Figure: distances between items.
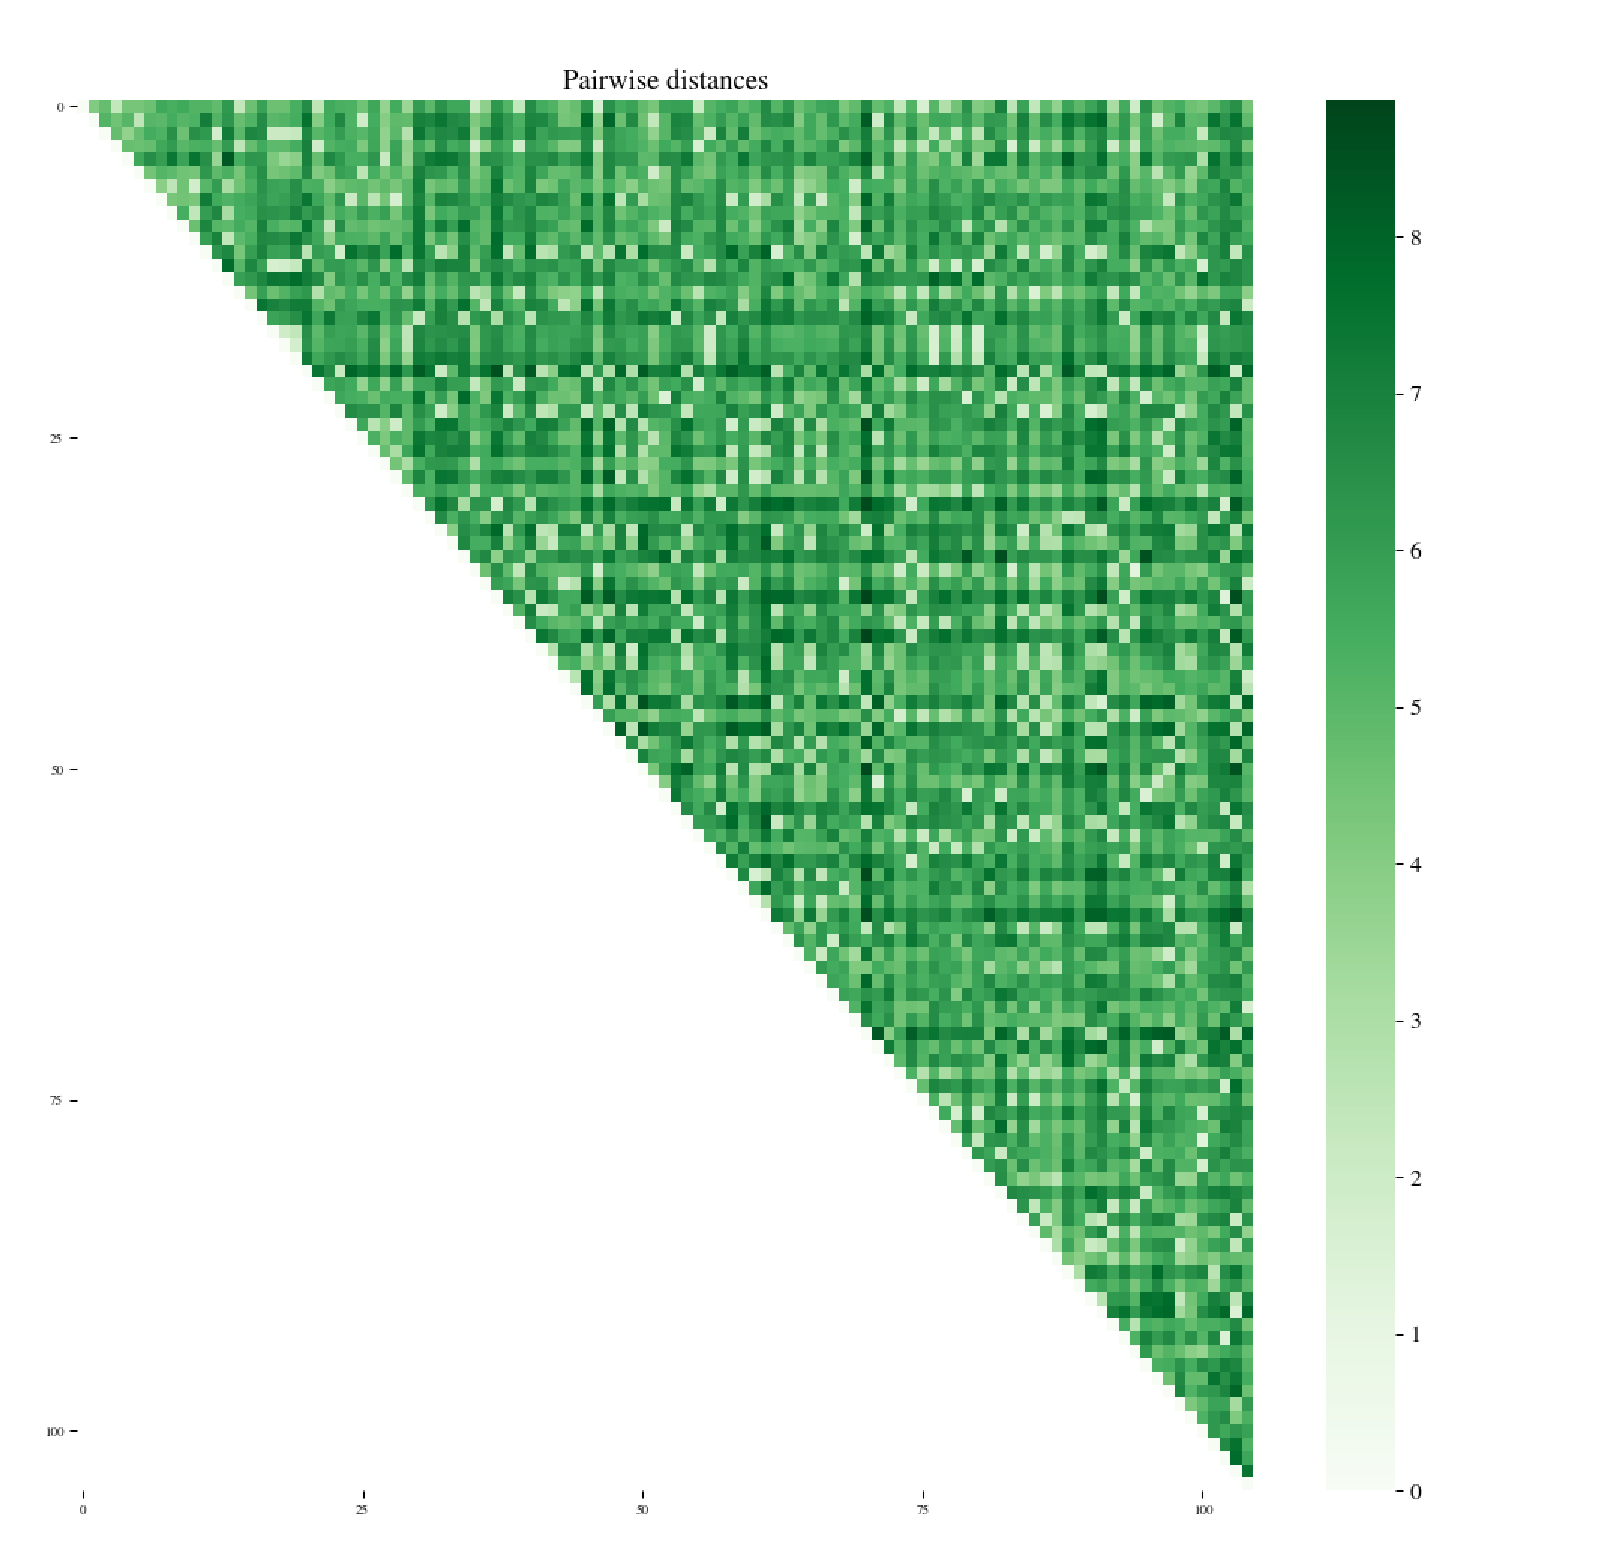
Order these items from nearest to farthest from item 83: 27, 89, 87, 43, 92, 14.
92, 14, 27, 87, 43, 89
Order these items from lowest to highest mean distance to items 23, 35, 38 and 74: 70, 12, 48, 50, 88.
70, 12, 48, 50, 88
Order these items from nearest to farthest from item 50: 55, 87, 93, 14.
14, 55, 87, 93
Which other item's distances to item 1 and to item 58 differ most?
61
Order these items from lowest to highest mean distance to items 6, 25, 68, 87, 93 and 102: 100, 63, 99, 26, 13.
99, 100, 13, 26, 63
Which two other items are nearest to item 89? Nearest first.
31, 88
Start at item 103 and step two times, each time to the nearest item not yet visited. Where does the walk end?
45
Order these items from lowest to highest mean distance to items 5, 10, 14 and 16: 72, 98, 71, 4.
71, 98, 72, 4
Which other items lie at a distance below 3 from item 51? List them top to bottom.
1, 5, 25, 71, 96
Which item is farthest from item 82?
34
